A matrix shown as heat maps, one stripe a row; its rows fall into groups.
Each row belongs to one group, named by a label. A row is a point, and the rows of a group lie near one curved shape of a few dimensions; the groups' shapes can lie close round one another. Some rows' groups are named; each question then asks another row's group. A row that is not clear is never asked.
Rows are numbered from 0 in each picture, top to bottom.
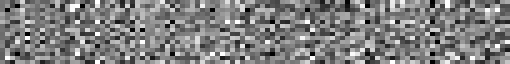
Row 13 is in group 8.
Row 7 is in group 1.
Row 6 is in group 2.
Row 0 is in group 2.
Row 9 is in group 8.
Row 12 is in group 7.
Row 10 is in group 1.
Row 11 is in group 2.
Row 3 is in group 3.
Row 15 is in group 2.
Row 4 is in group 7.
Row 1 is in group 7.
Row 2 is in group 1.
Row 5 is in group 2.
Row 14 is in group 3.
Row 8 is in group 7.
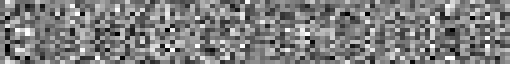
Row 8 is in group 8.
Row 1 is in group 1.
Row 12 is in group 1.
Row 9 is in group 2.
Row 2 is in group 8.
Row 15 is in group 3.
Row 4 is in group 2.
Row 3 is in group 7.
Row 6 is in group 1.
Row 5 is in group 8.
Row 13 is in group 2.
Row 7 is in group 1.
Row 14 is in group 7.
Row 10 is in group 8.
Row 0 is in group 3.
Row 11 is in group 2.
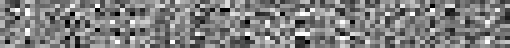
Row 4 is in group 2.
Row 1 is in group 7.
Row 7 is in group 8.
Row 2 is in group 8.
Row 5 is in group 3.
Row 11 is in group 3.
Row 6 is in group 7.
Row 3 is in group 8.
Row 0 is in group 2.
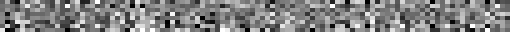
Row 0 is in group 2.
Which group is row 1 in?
1
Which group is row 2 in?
7
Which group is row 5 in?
1
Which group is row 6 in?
2
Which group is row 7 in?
3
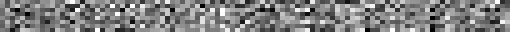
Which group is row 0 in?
1
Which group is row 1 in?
7
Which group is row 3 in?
8
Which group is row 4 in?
2
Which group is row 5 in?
1
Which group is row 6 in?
8
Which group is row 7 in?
2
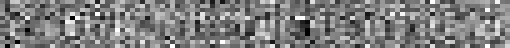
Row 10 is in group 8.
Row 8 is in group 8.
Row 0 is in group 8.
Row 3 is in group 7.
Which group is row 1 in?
2
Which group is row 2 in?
2
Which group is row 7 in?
8
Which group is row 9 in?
7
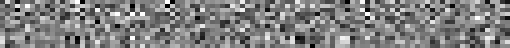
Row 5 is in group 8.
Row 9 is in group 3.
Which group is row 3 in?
1
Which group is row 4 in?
2
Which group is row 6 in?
1
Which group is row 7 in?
2
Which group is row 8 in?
7
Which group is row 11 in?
3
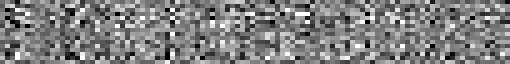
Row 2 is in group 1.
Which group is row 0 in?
2
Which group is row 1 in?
8
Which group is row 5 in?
2
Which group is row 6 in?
8
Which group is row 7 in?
2
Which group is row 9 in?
7
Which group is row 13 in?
1
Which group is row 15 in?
1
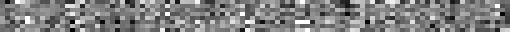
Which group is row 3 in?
1
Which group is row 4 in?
7
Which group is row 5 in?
8
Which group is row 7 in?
1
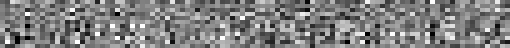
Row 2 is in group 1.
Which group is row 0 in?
8
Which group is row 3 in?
8
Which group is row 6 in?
7
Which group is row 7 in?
7
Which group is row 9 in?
8
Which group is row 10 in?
7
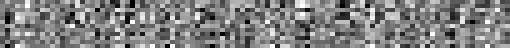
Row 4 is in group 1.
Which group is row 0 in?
1
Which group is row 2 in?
2
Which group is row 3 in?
1
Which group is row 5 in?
3
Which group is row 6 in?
1
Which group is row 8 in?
8
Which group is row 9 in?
2
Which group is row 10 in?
7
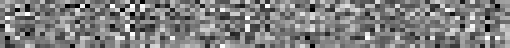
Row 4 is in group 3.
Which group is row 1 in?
7
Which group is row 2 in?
8
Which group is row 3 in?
1
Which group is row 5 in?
3
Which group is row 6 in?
3
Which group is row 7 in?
3
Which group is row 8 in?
1
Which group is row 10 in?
2
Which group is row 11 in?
3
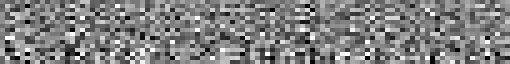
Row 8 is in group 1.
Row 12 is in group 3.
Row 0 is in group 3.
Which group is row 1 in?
8
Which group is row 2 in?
8
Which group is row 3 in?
8
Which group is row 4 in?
1
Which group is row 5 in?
1
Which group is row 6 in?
3
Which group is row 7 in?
1
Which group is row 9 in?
3
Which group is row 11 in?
7
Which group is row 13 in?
7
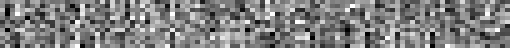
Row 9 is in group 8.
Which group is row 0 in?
7
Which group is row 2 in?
7
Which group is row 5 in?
3
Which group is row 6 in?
7
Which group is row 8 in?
2
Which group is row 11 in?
7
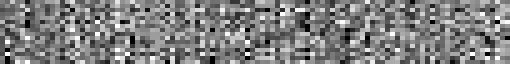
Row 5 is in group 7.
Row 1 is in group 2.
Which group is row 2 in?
3
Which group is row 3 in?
2
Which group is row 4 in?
8
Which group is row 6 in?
8
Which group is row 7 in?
1
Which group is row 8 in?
2
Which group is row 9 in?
7
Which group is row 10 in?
3
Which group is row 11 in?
3
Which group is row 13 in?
3
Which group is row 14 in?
1
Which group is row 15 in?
1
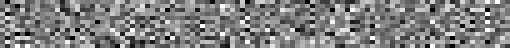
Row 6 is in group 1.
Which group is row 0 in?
1
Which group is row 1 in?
8
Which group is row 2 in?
2
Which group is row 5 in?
2
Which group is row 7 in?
3
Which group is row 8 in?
8
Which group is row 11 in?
8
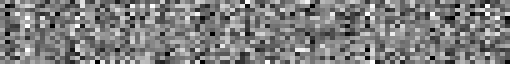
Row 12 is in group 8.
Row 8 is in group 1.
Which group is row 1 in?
3
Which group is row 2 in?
2
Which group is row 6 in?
7
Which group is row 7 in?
7
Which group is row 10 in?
3
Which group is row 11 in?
3
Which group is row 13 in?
7
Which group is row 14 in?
2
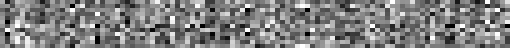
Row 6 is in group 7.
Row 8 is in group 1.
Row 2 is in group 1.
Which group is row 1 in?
1
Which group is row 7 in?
3
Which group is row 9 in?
8
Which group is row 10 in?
7
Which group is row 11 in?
8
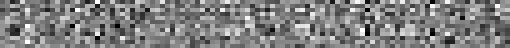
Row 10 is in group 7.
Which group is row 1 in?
8
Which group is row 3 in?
8
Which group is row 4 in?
1
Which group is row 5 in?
3
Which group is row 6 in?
8
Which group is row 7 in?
2
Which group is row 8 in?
2
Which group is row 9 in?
8
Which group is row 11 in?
3
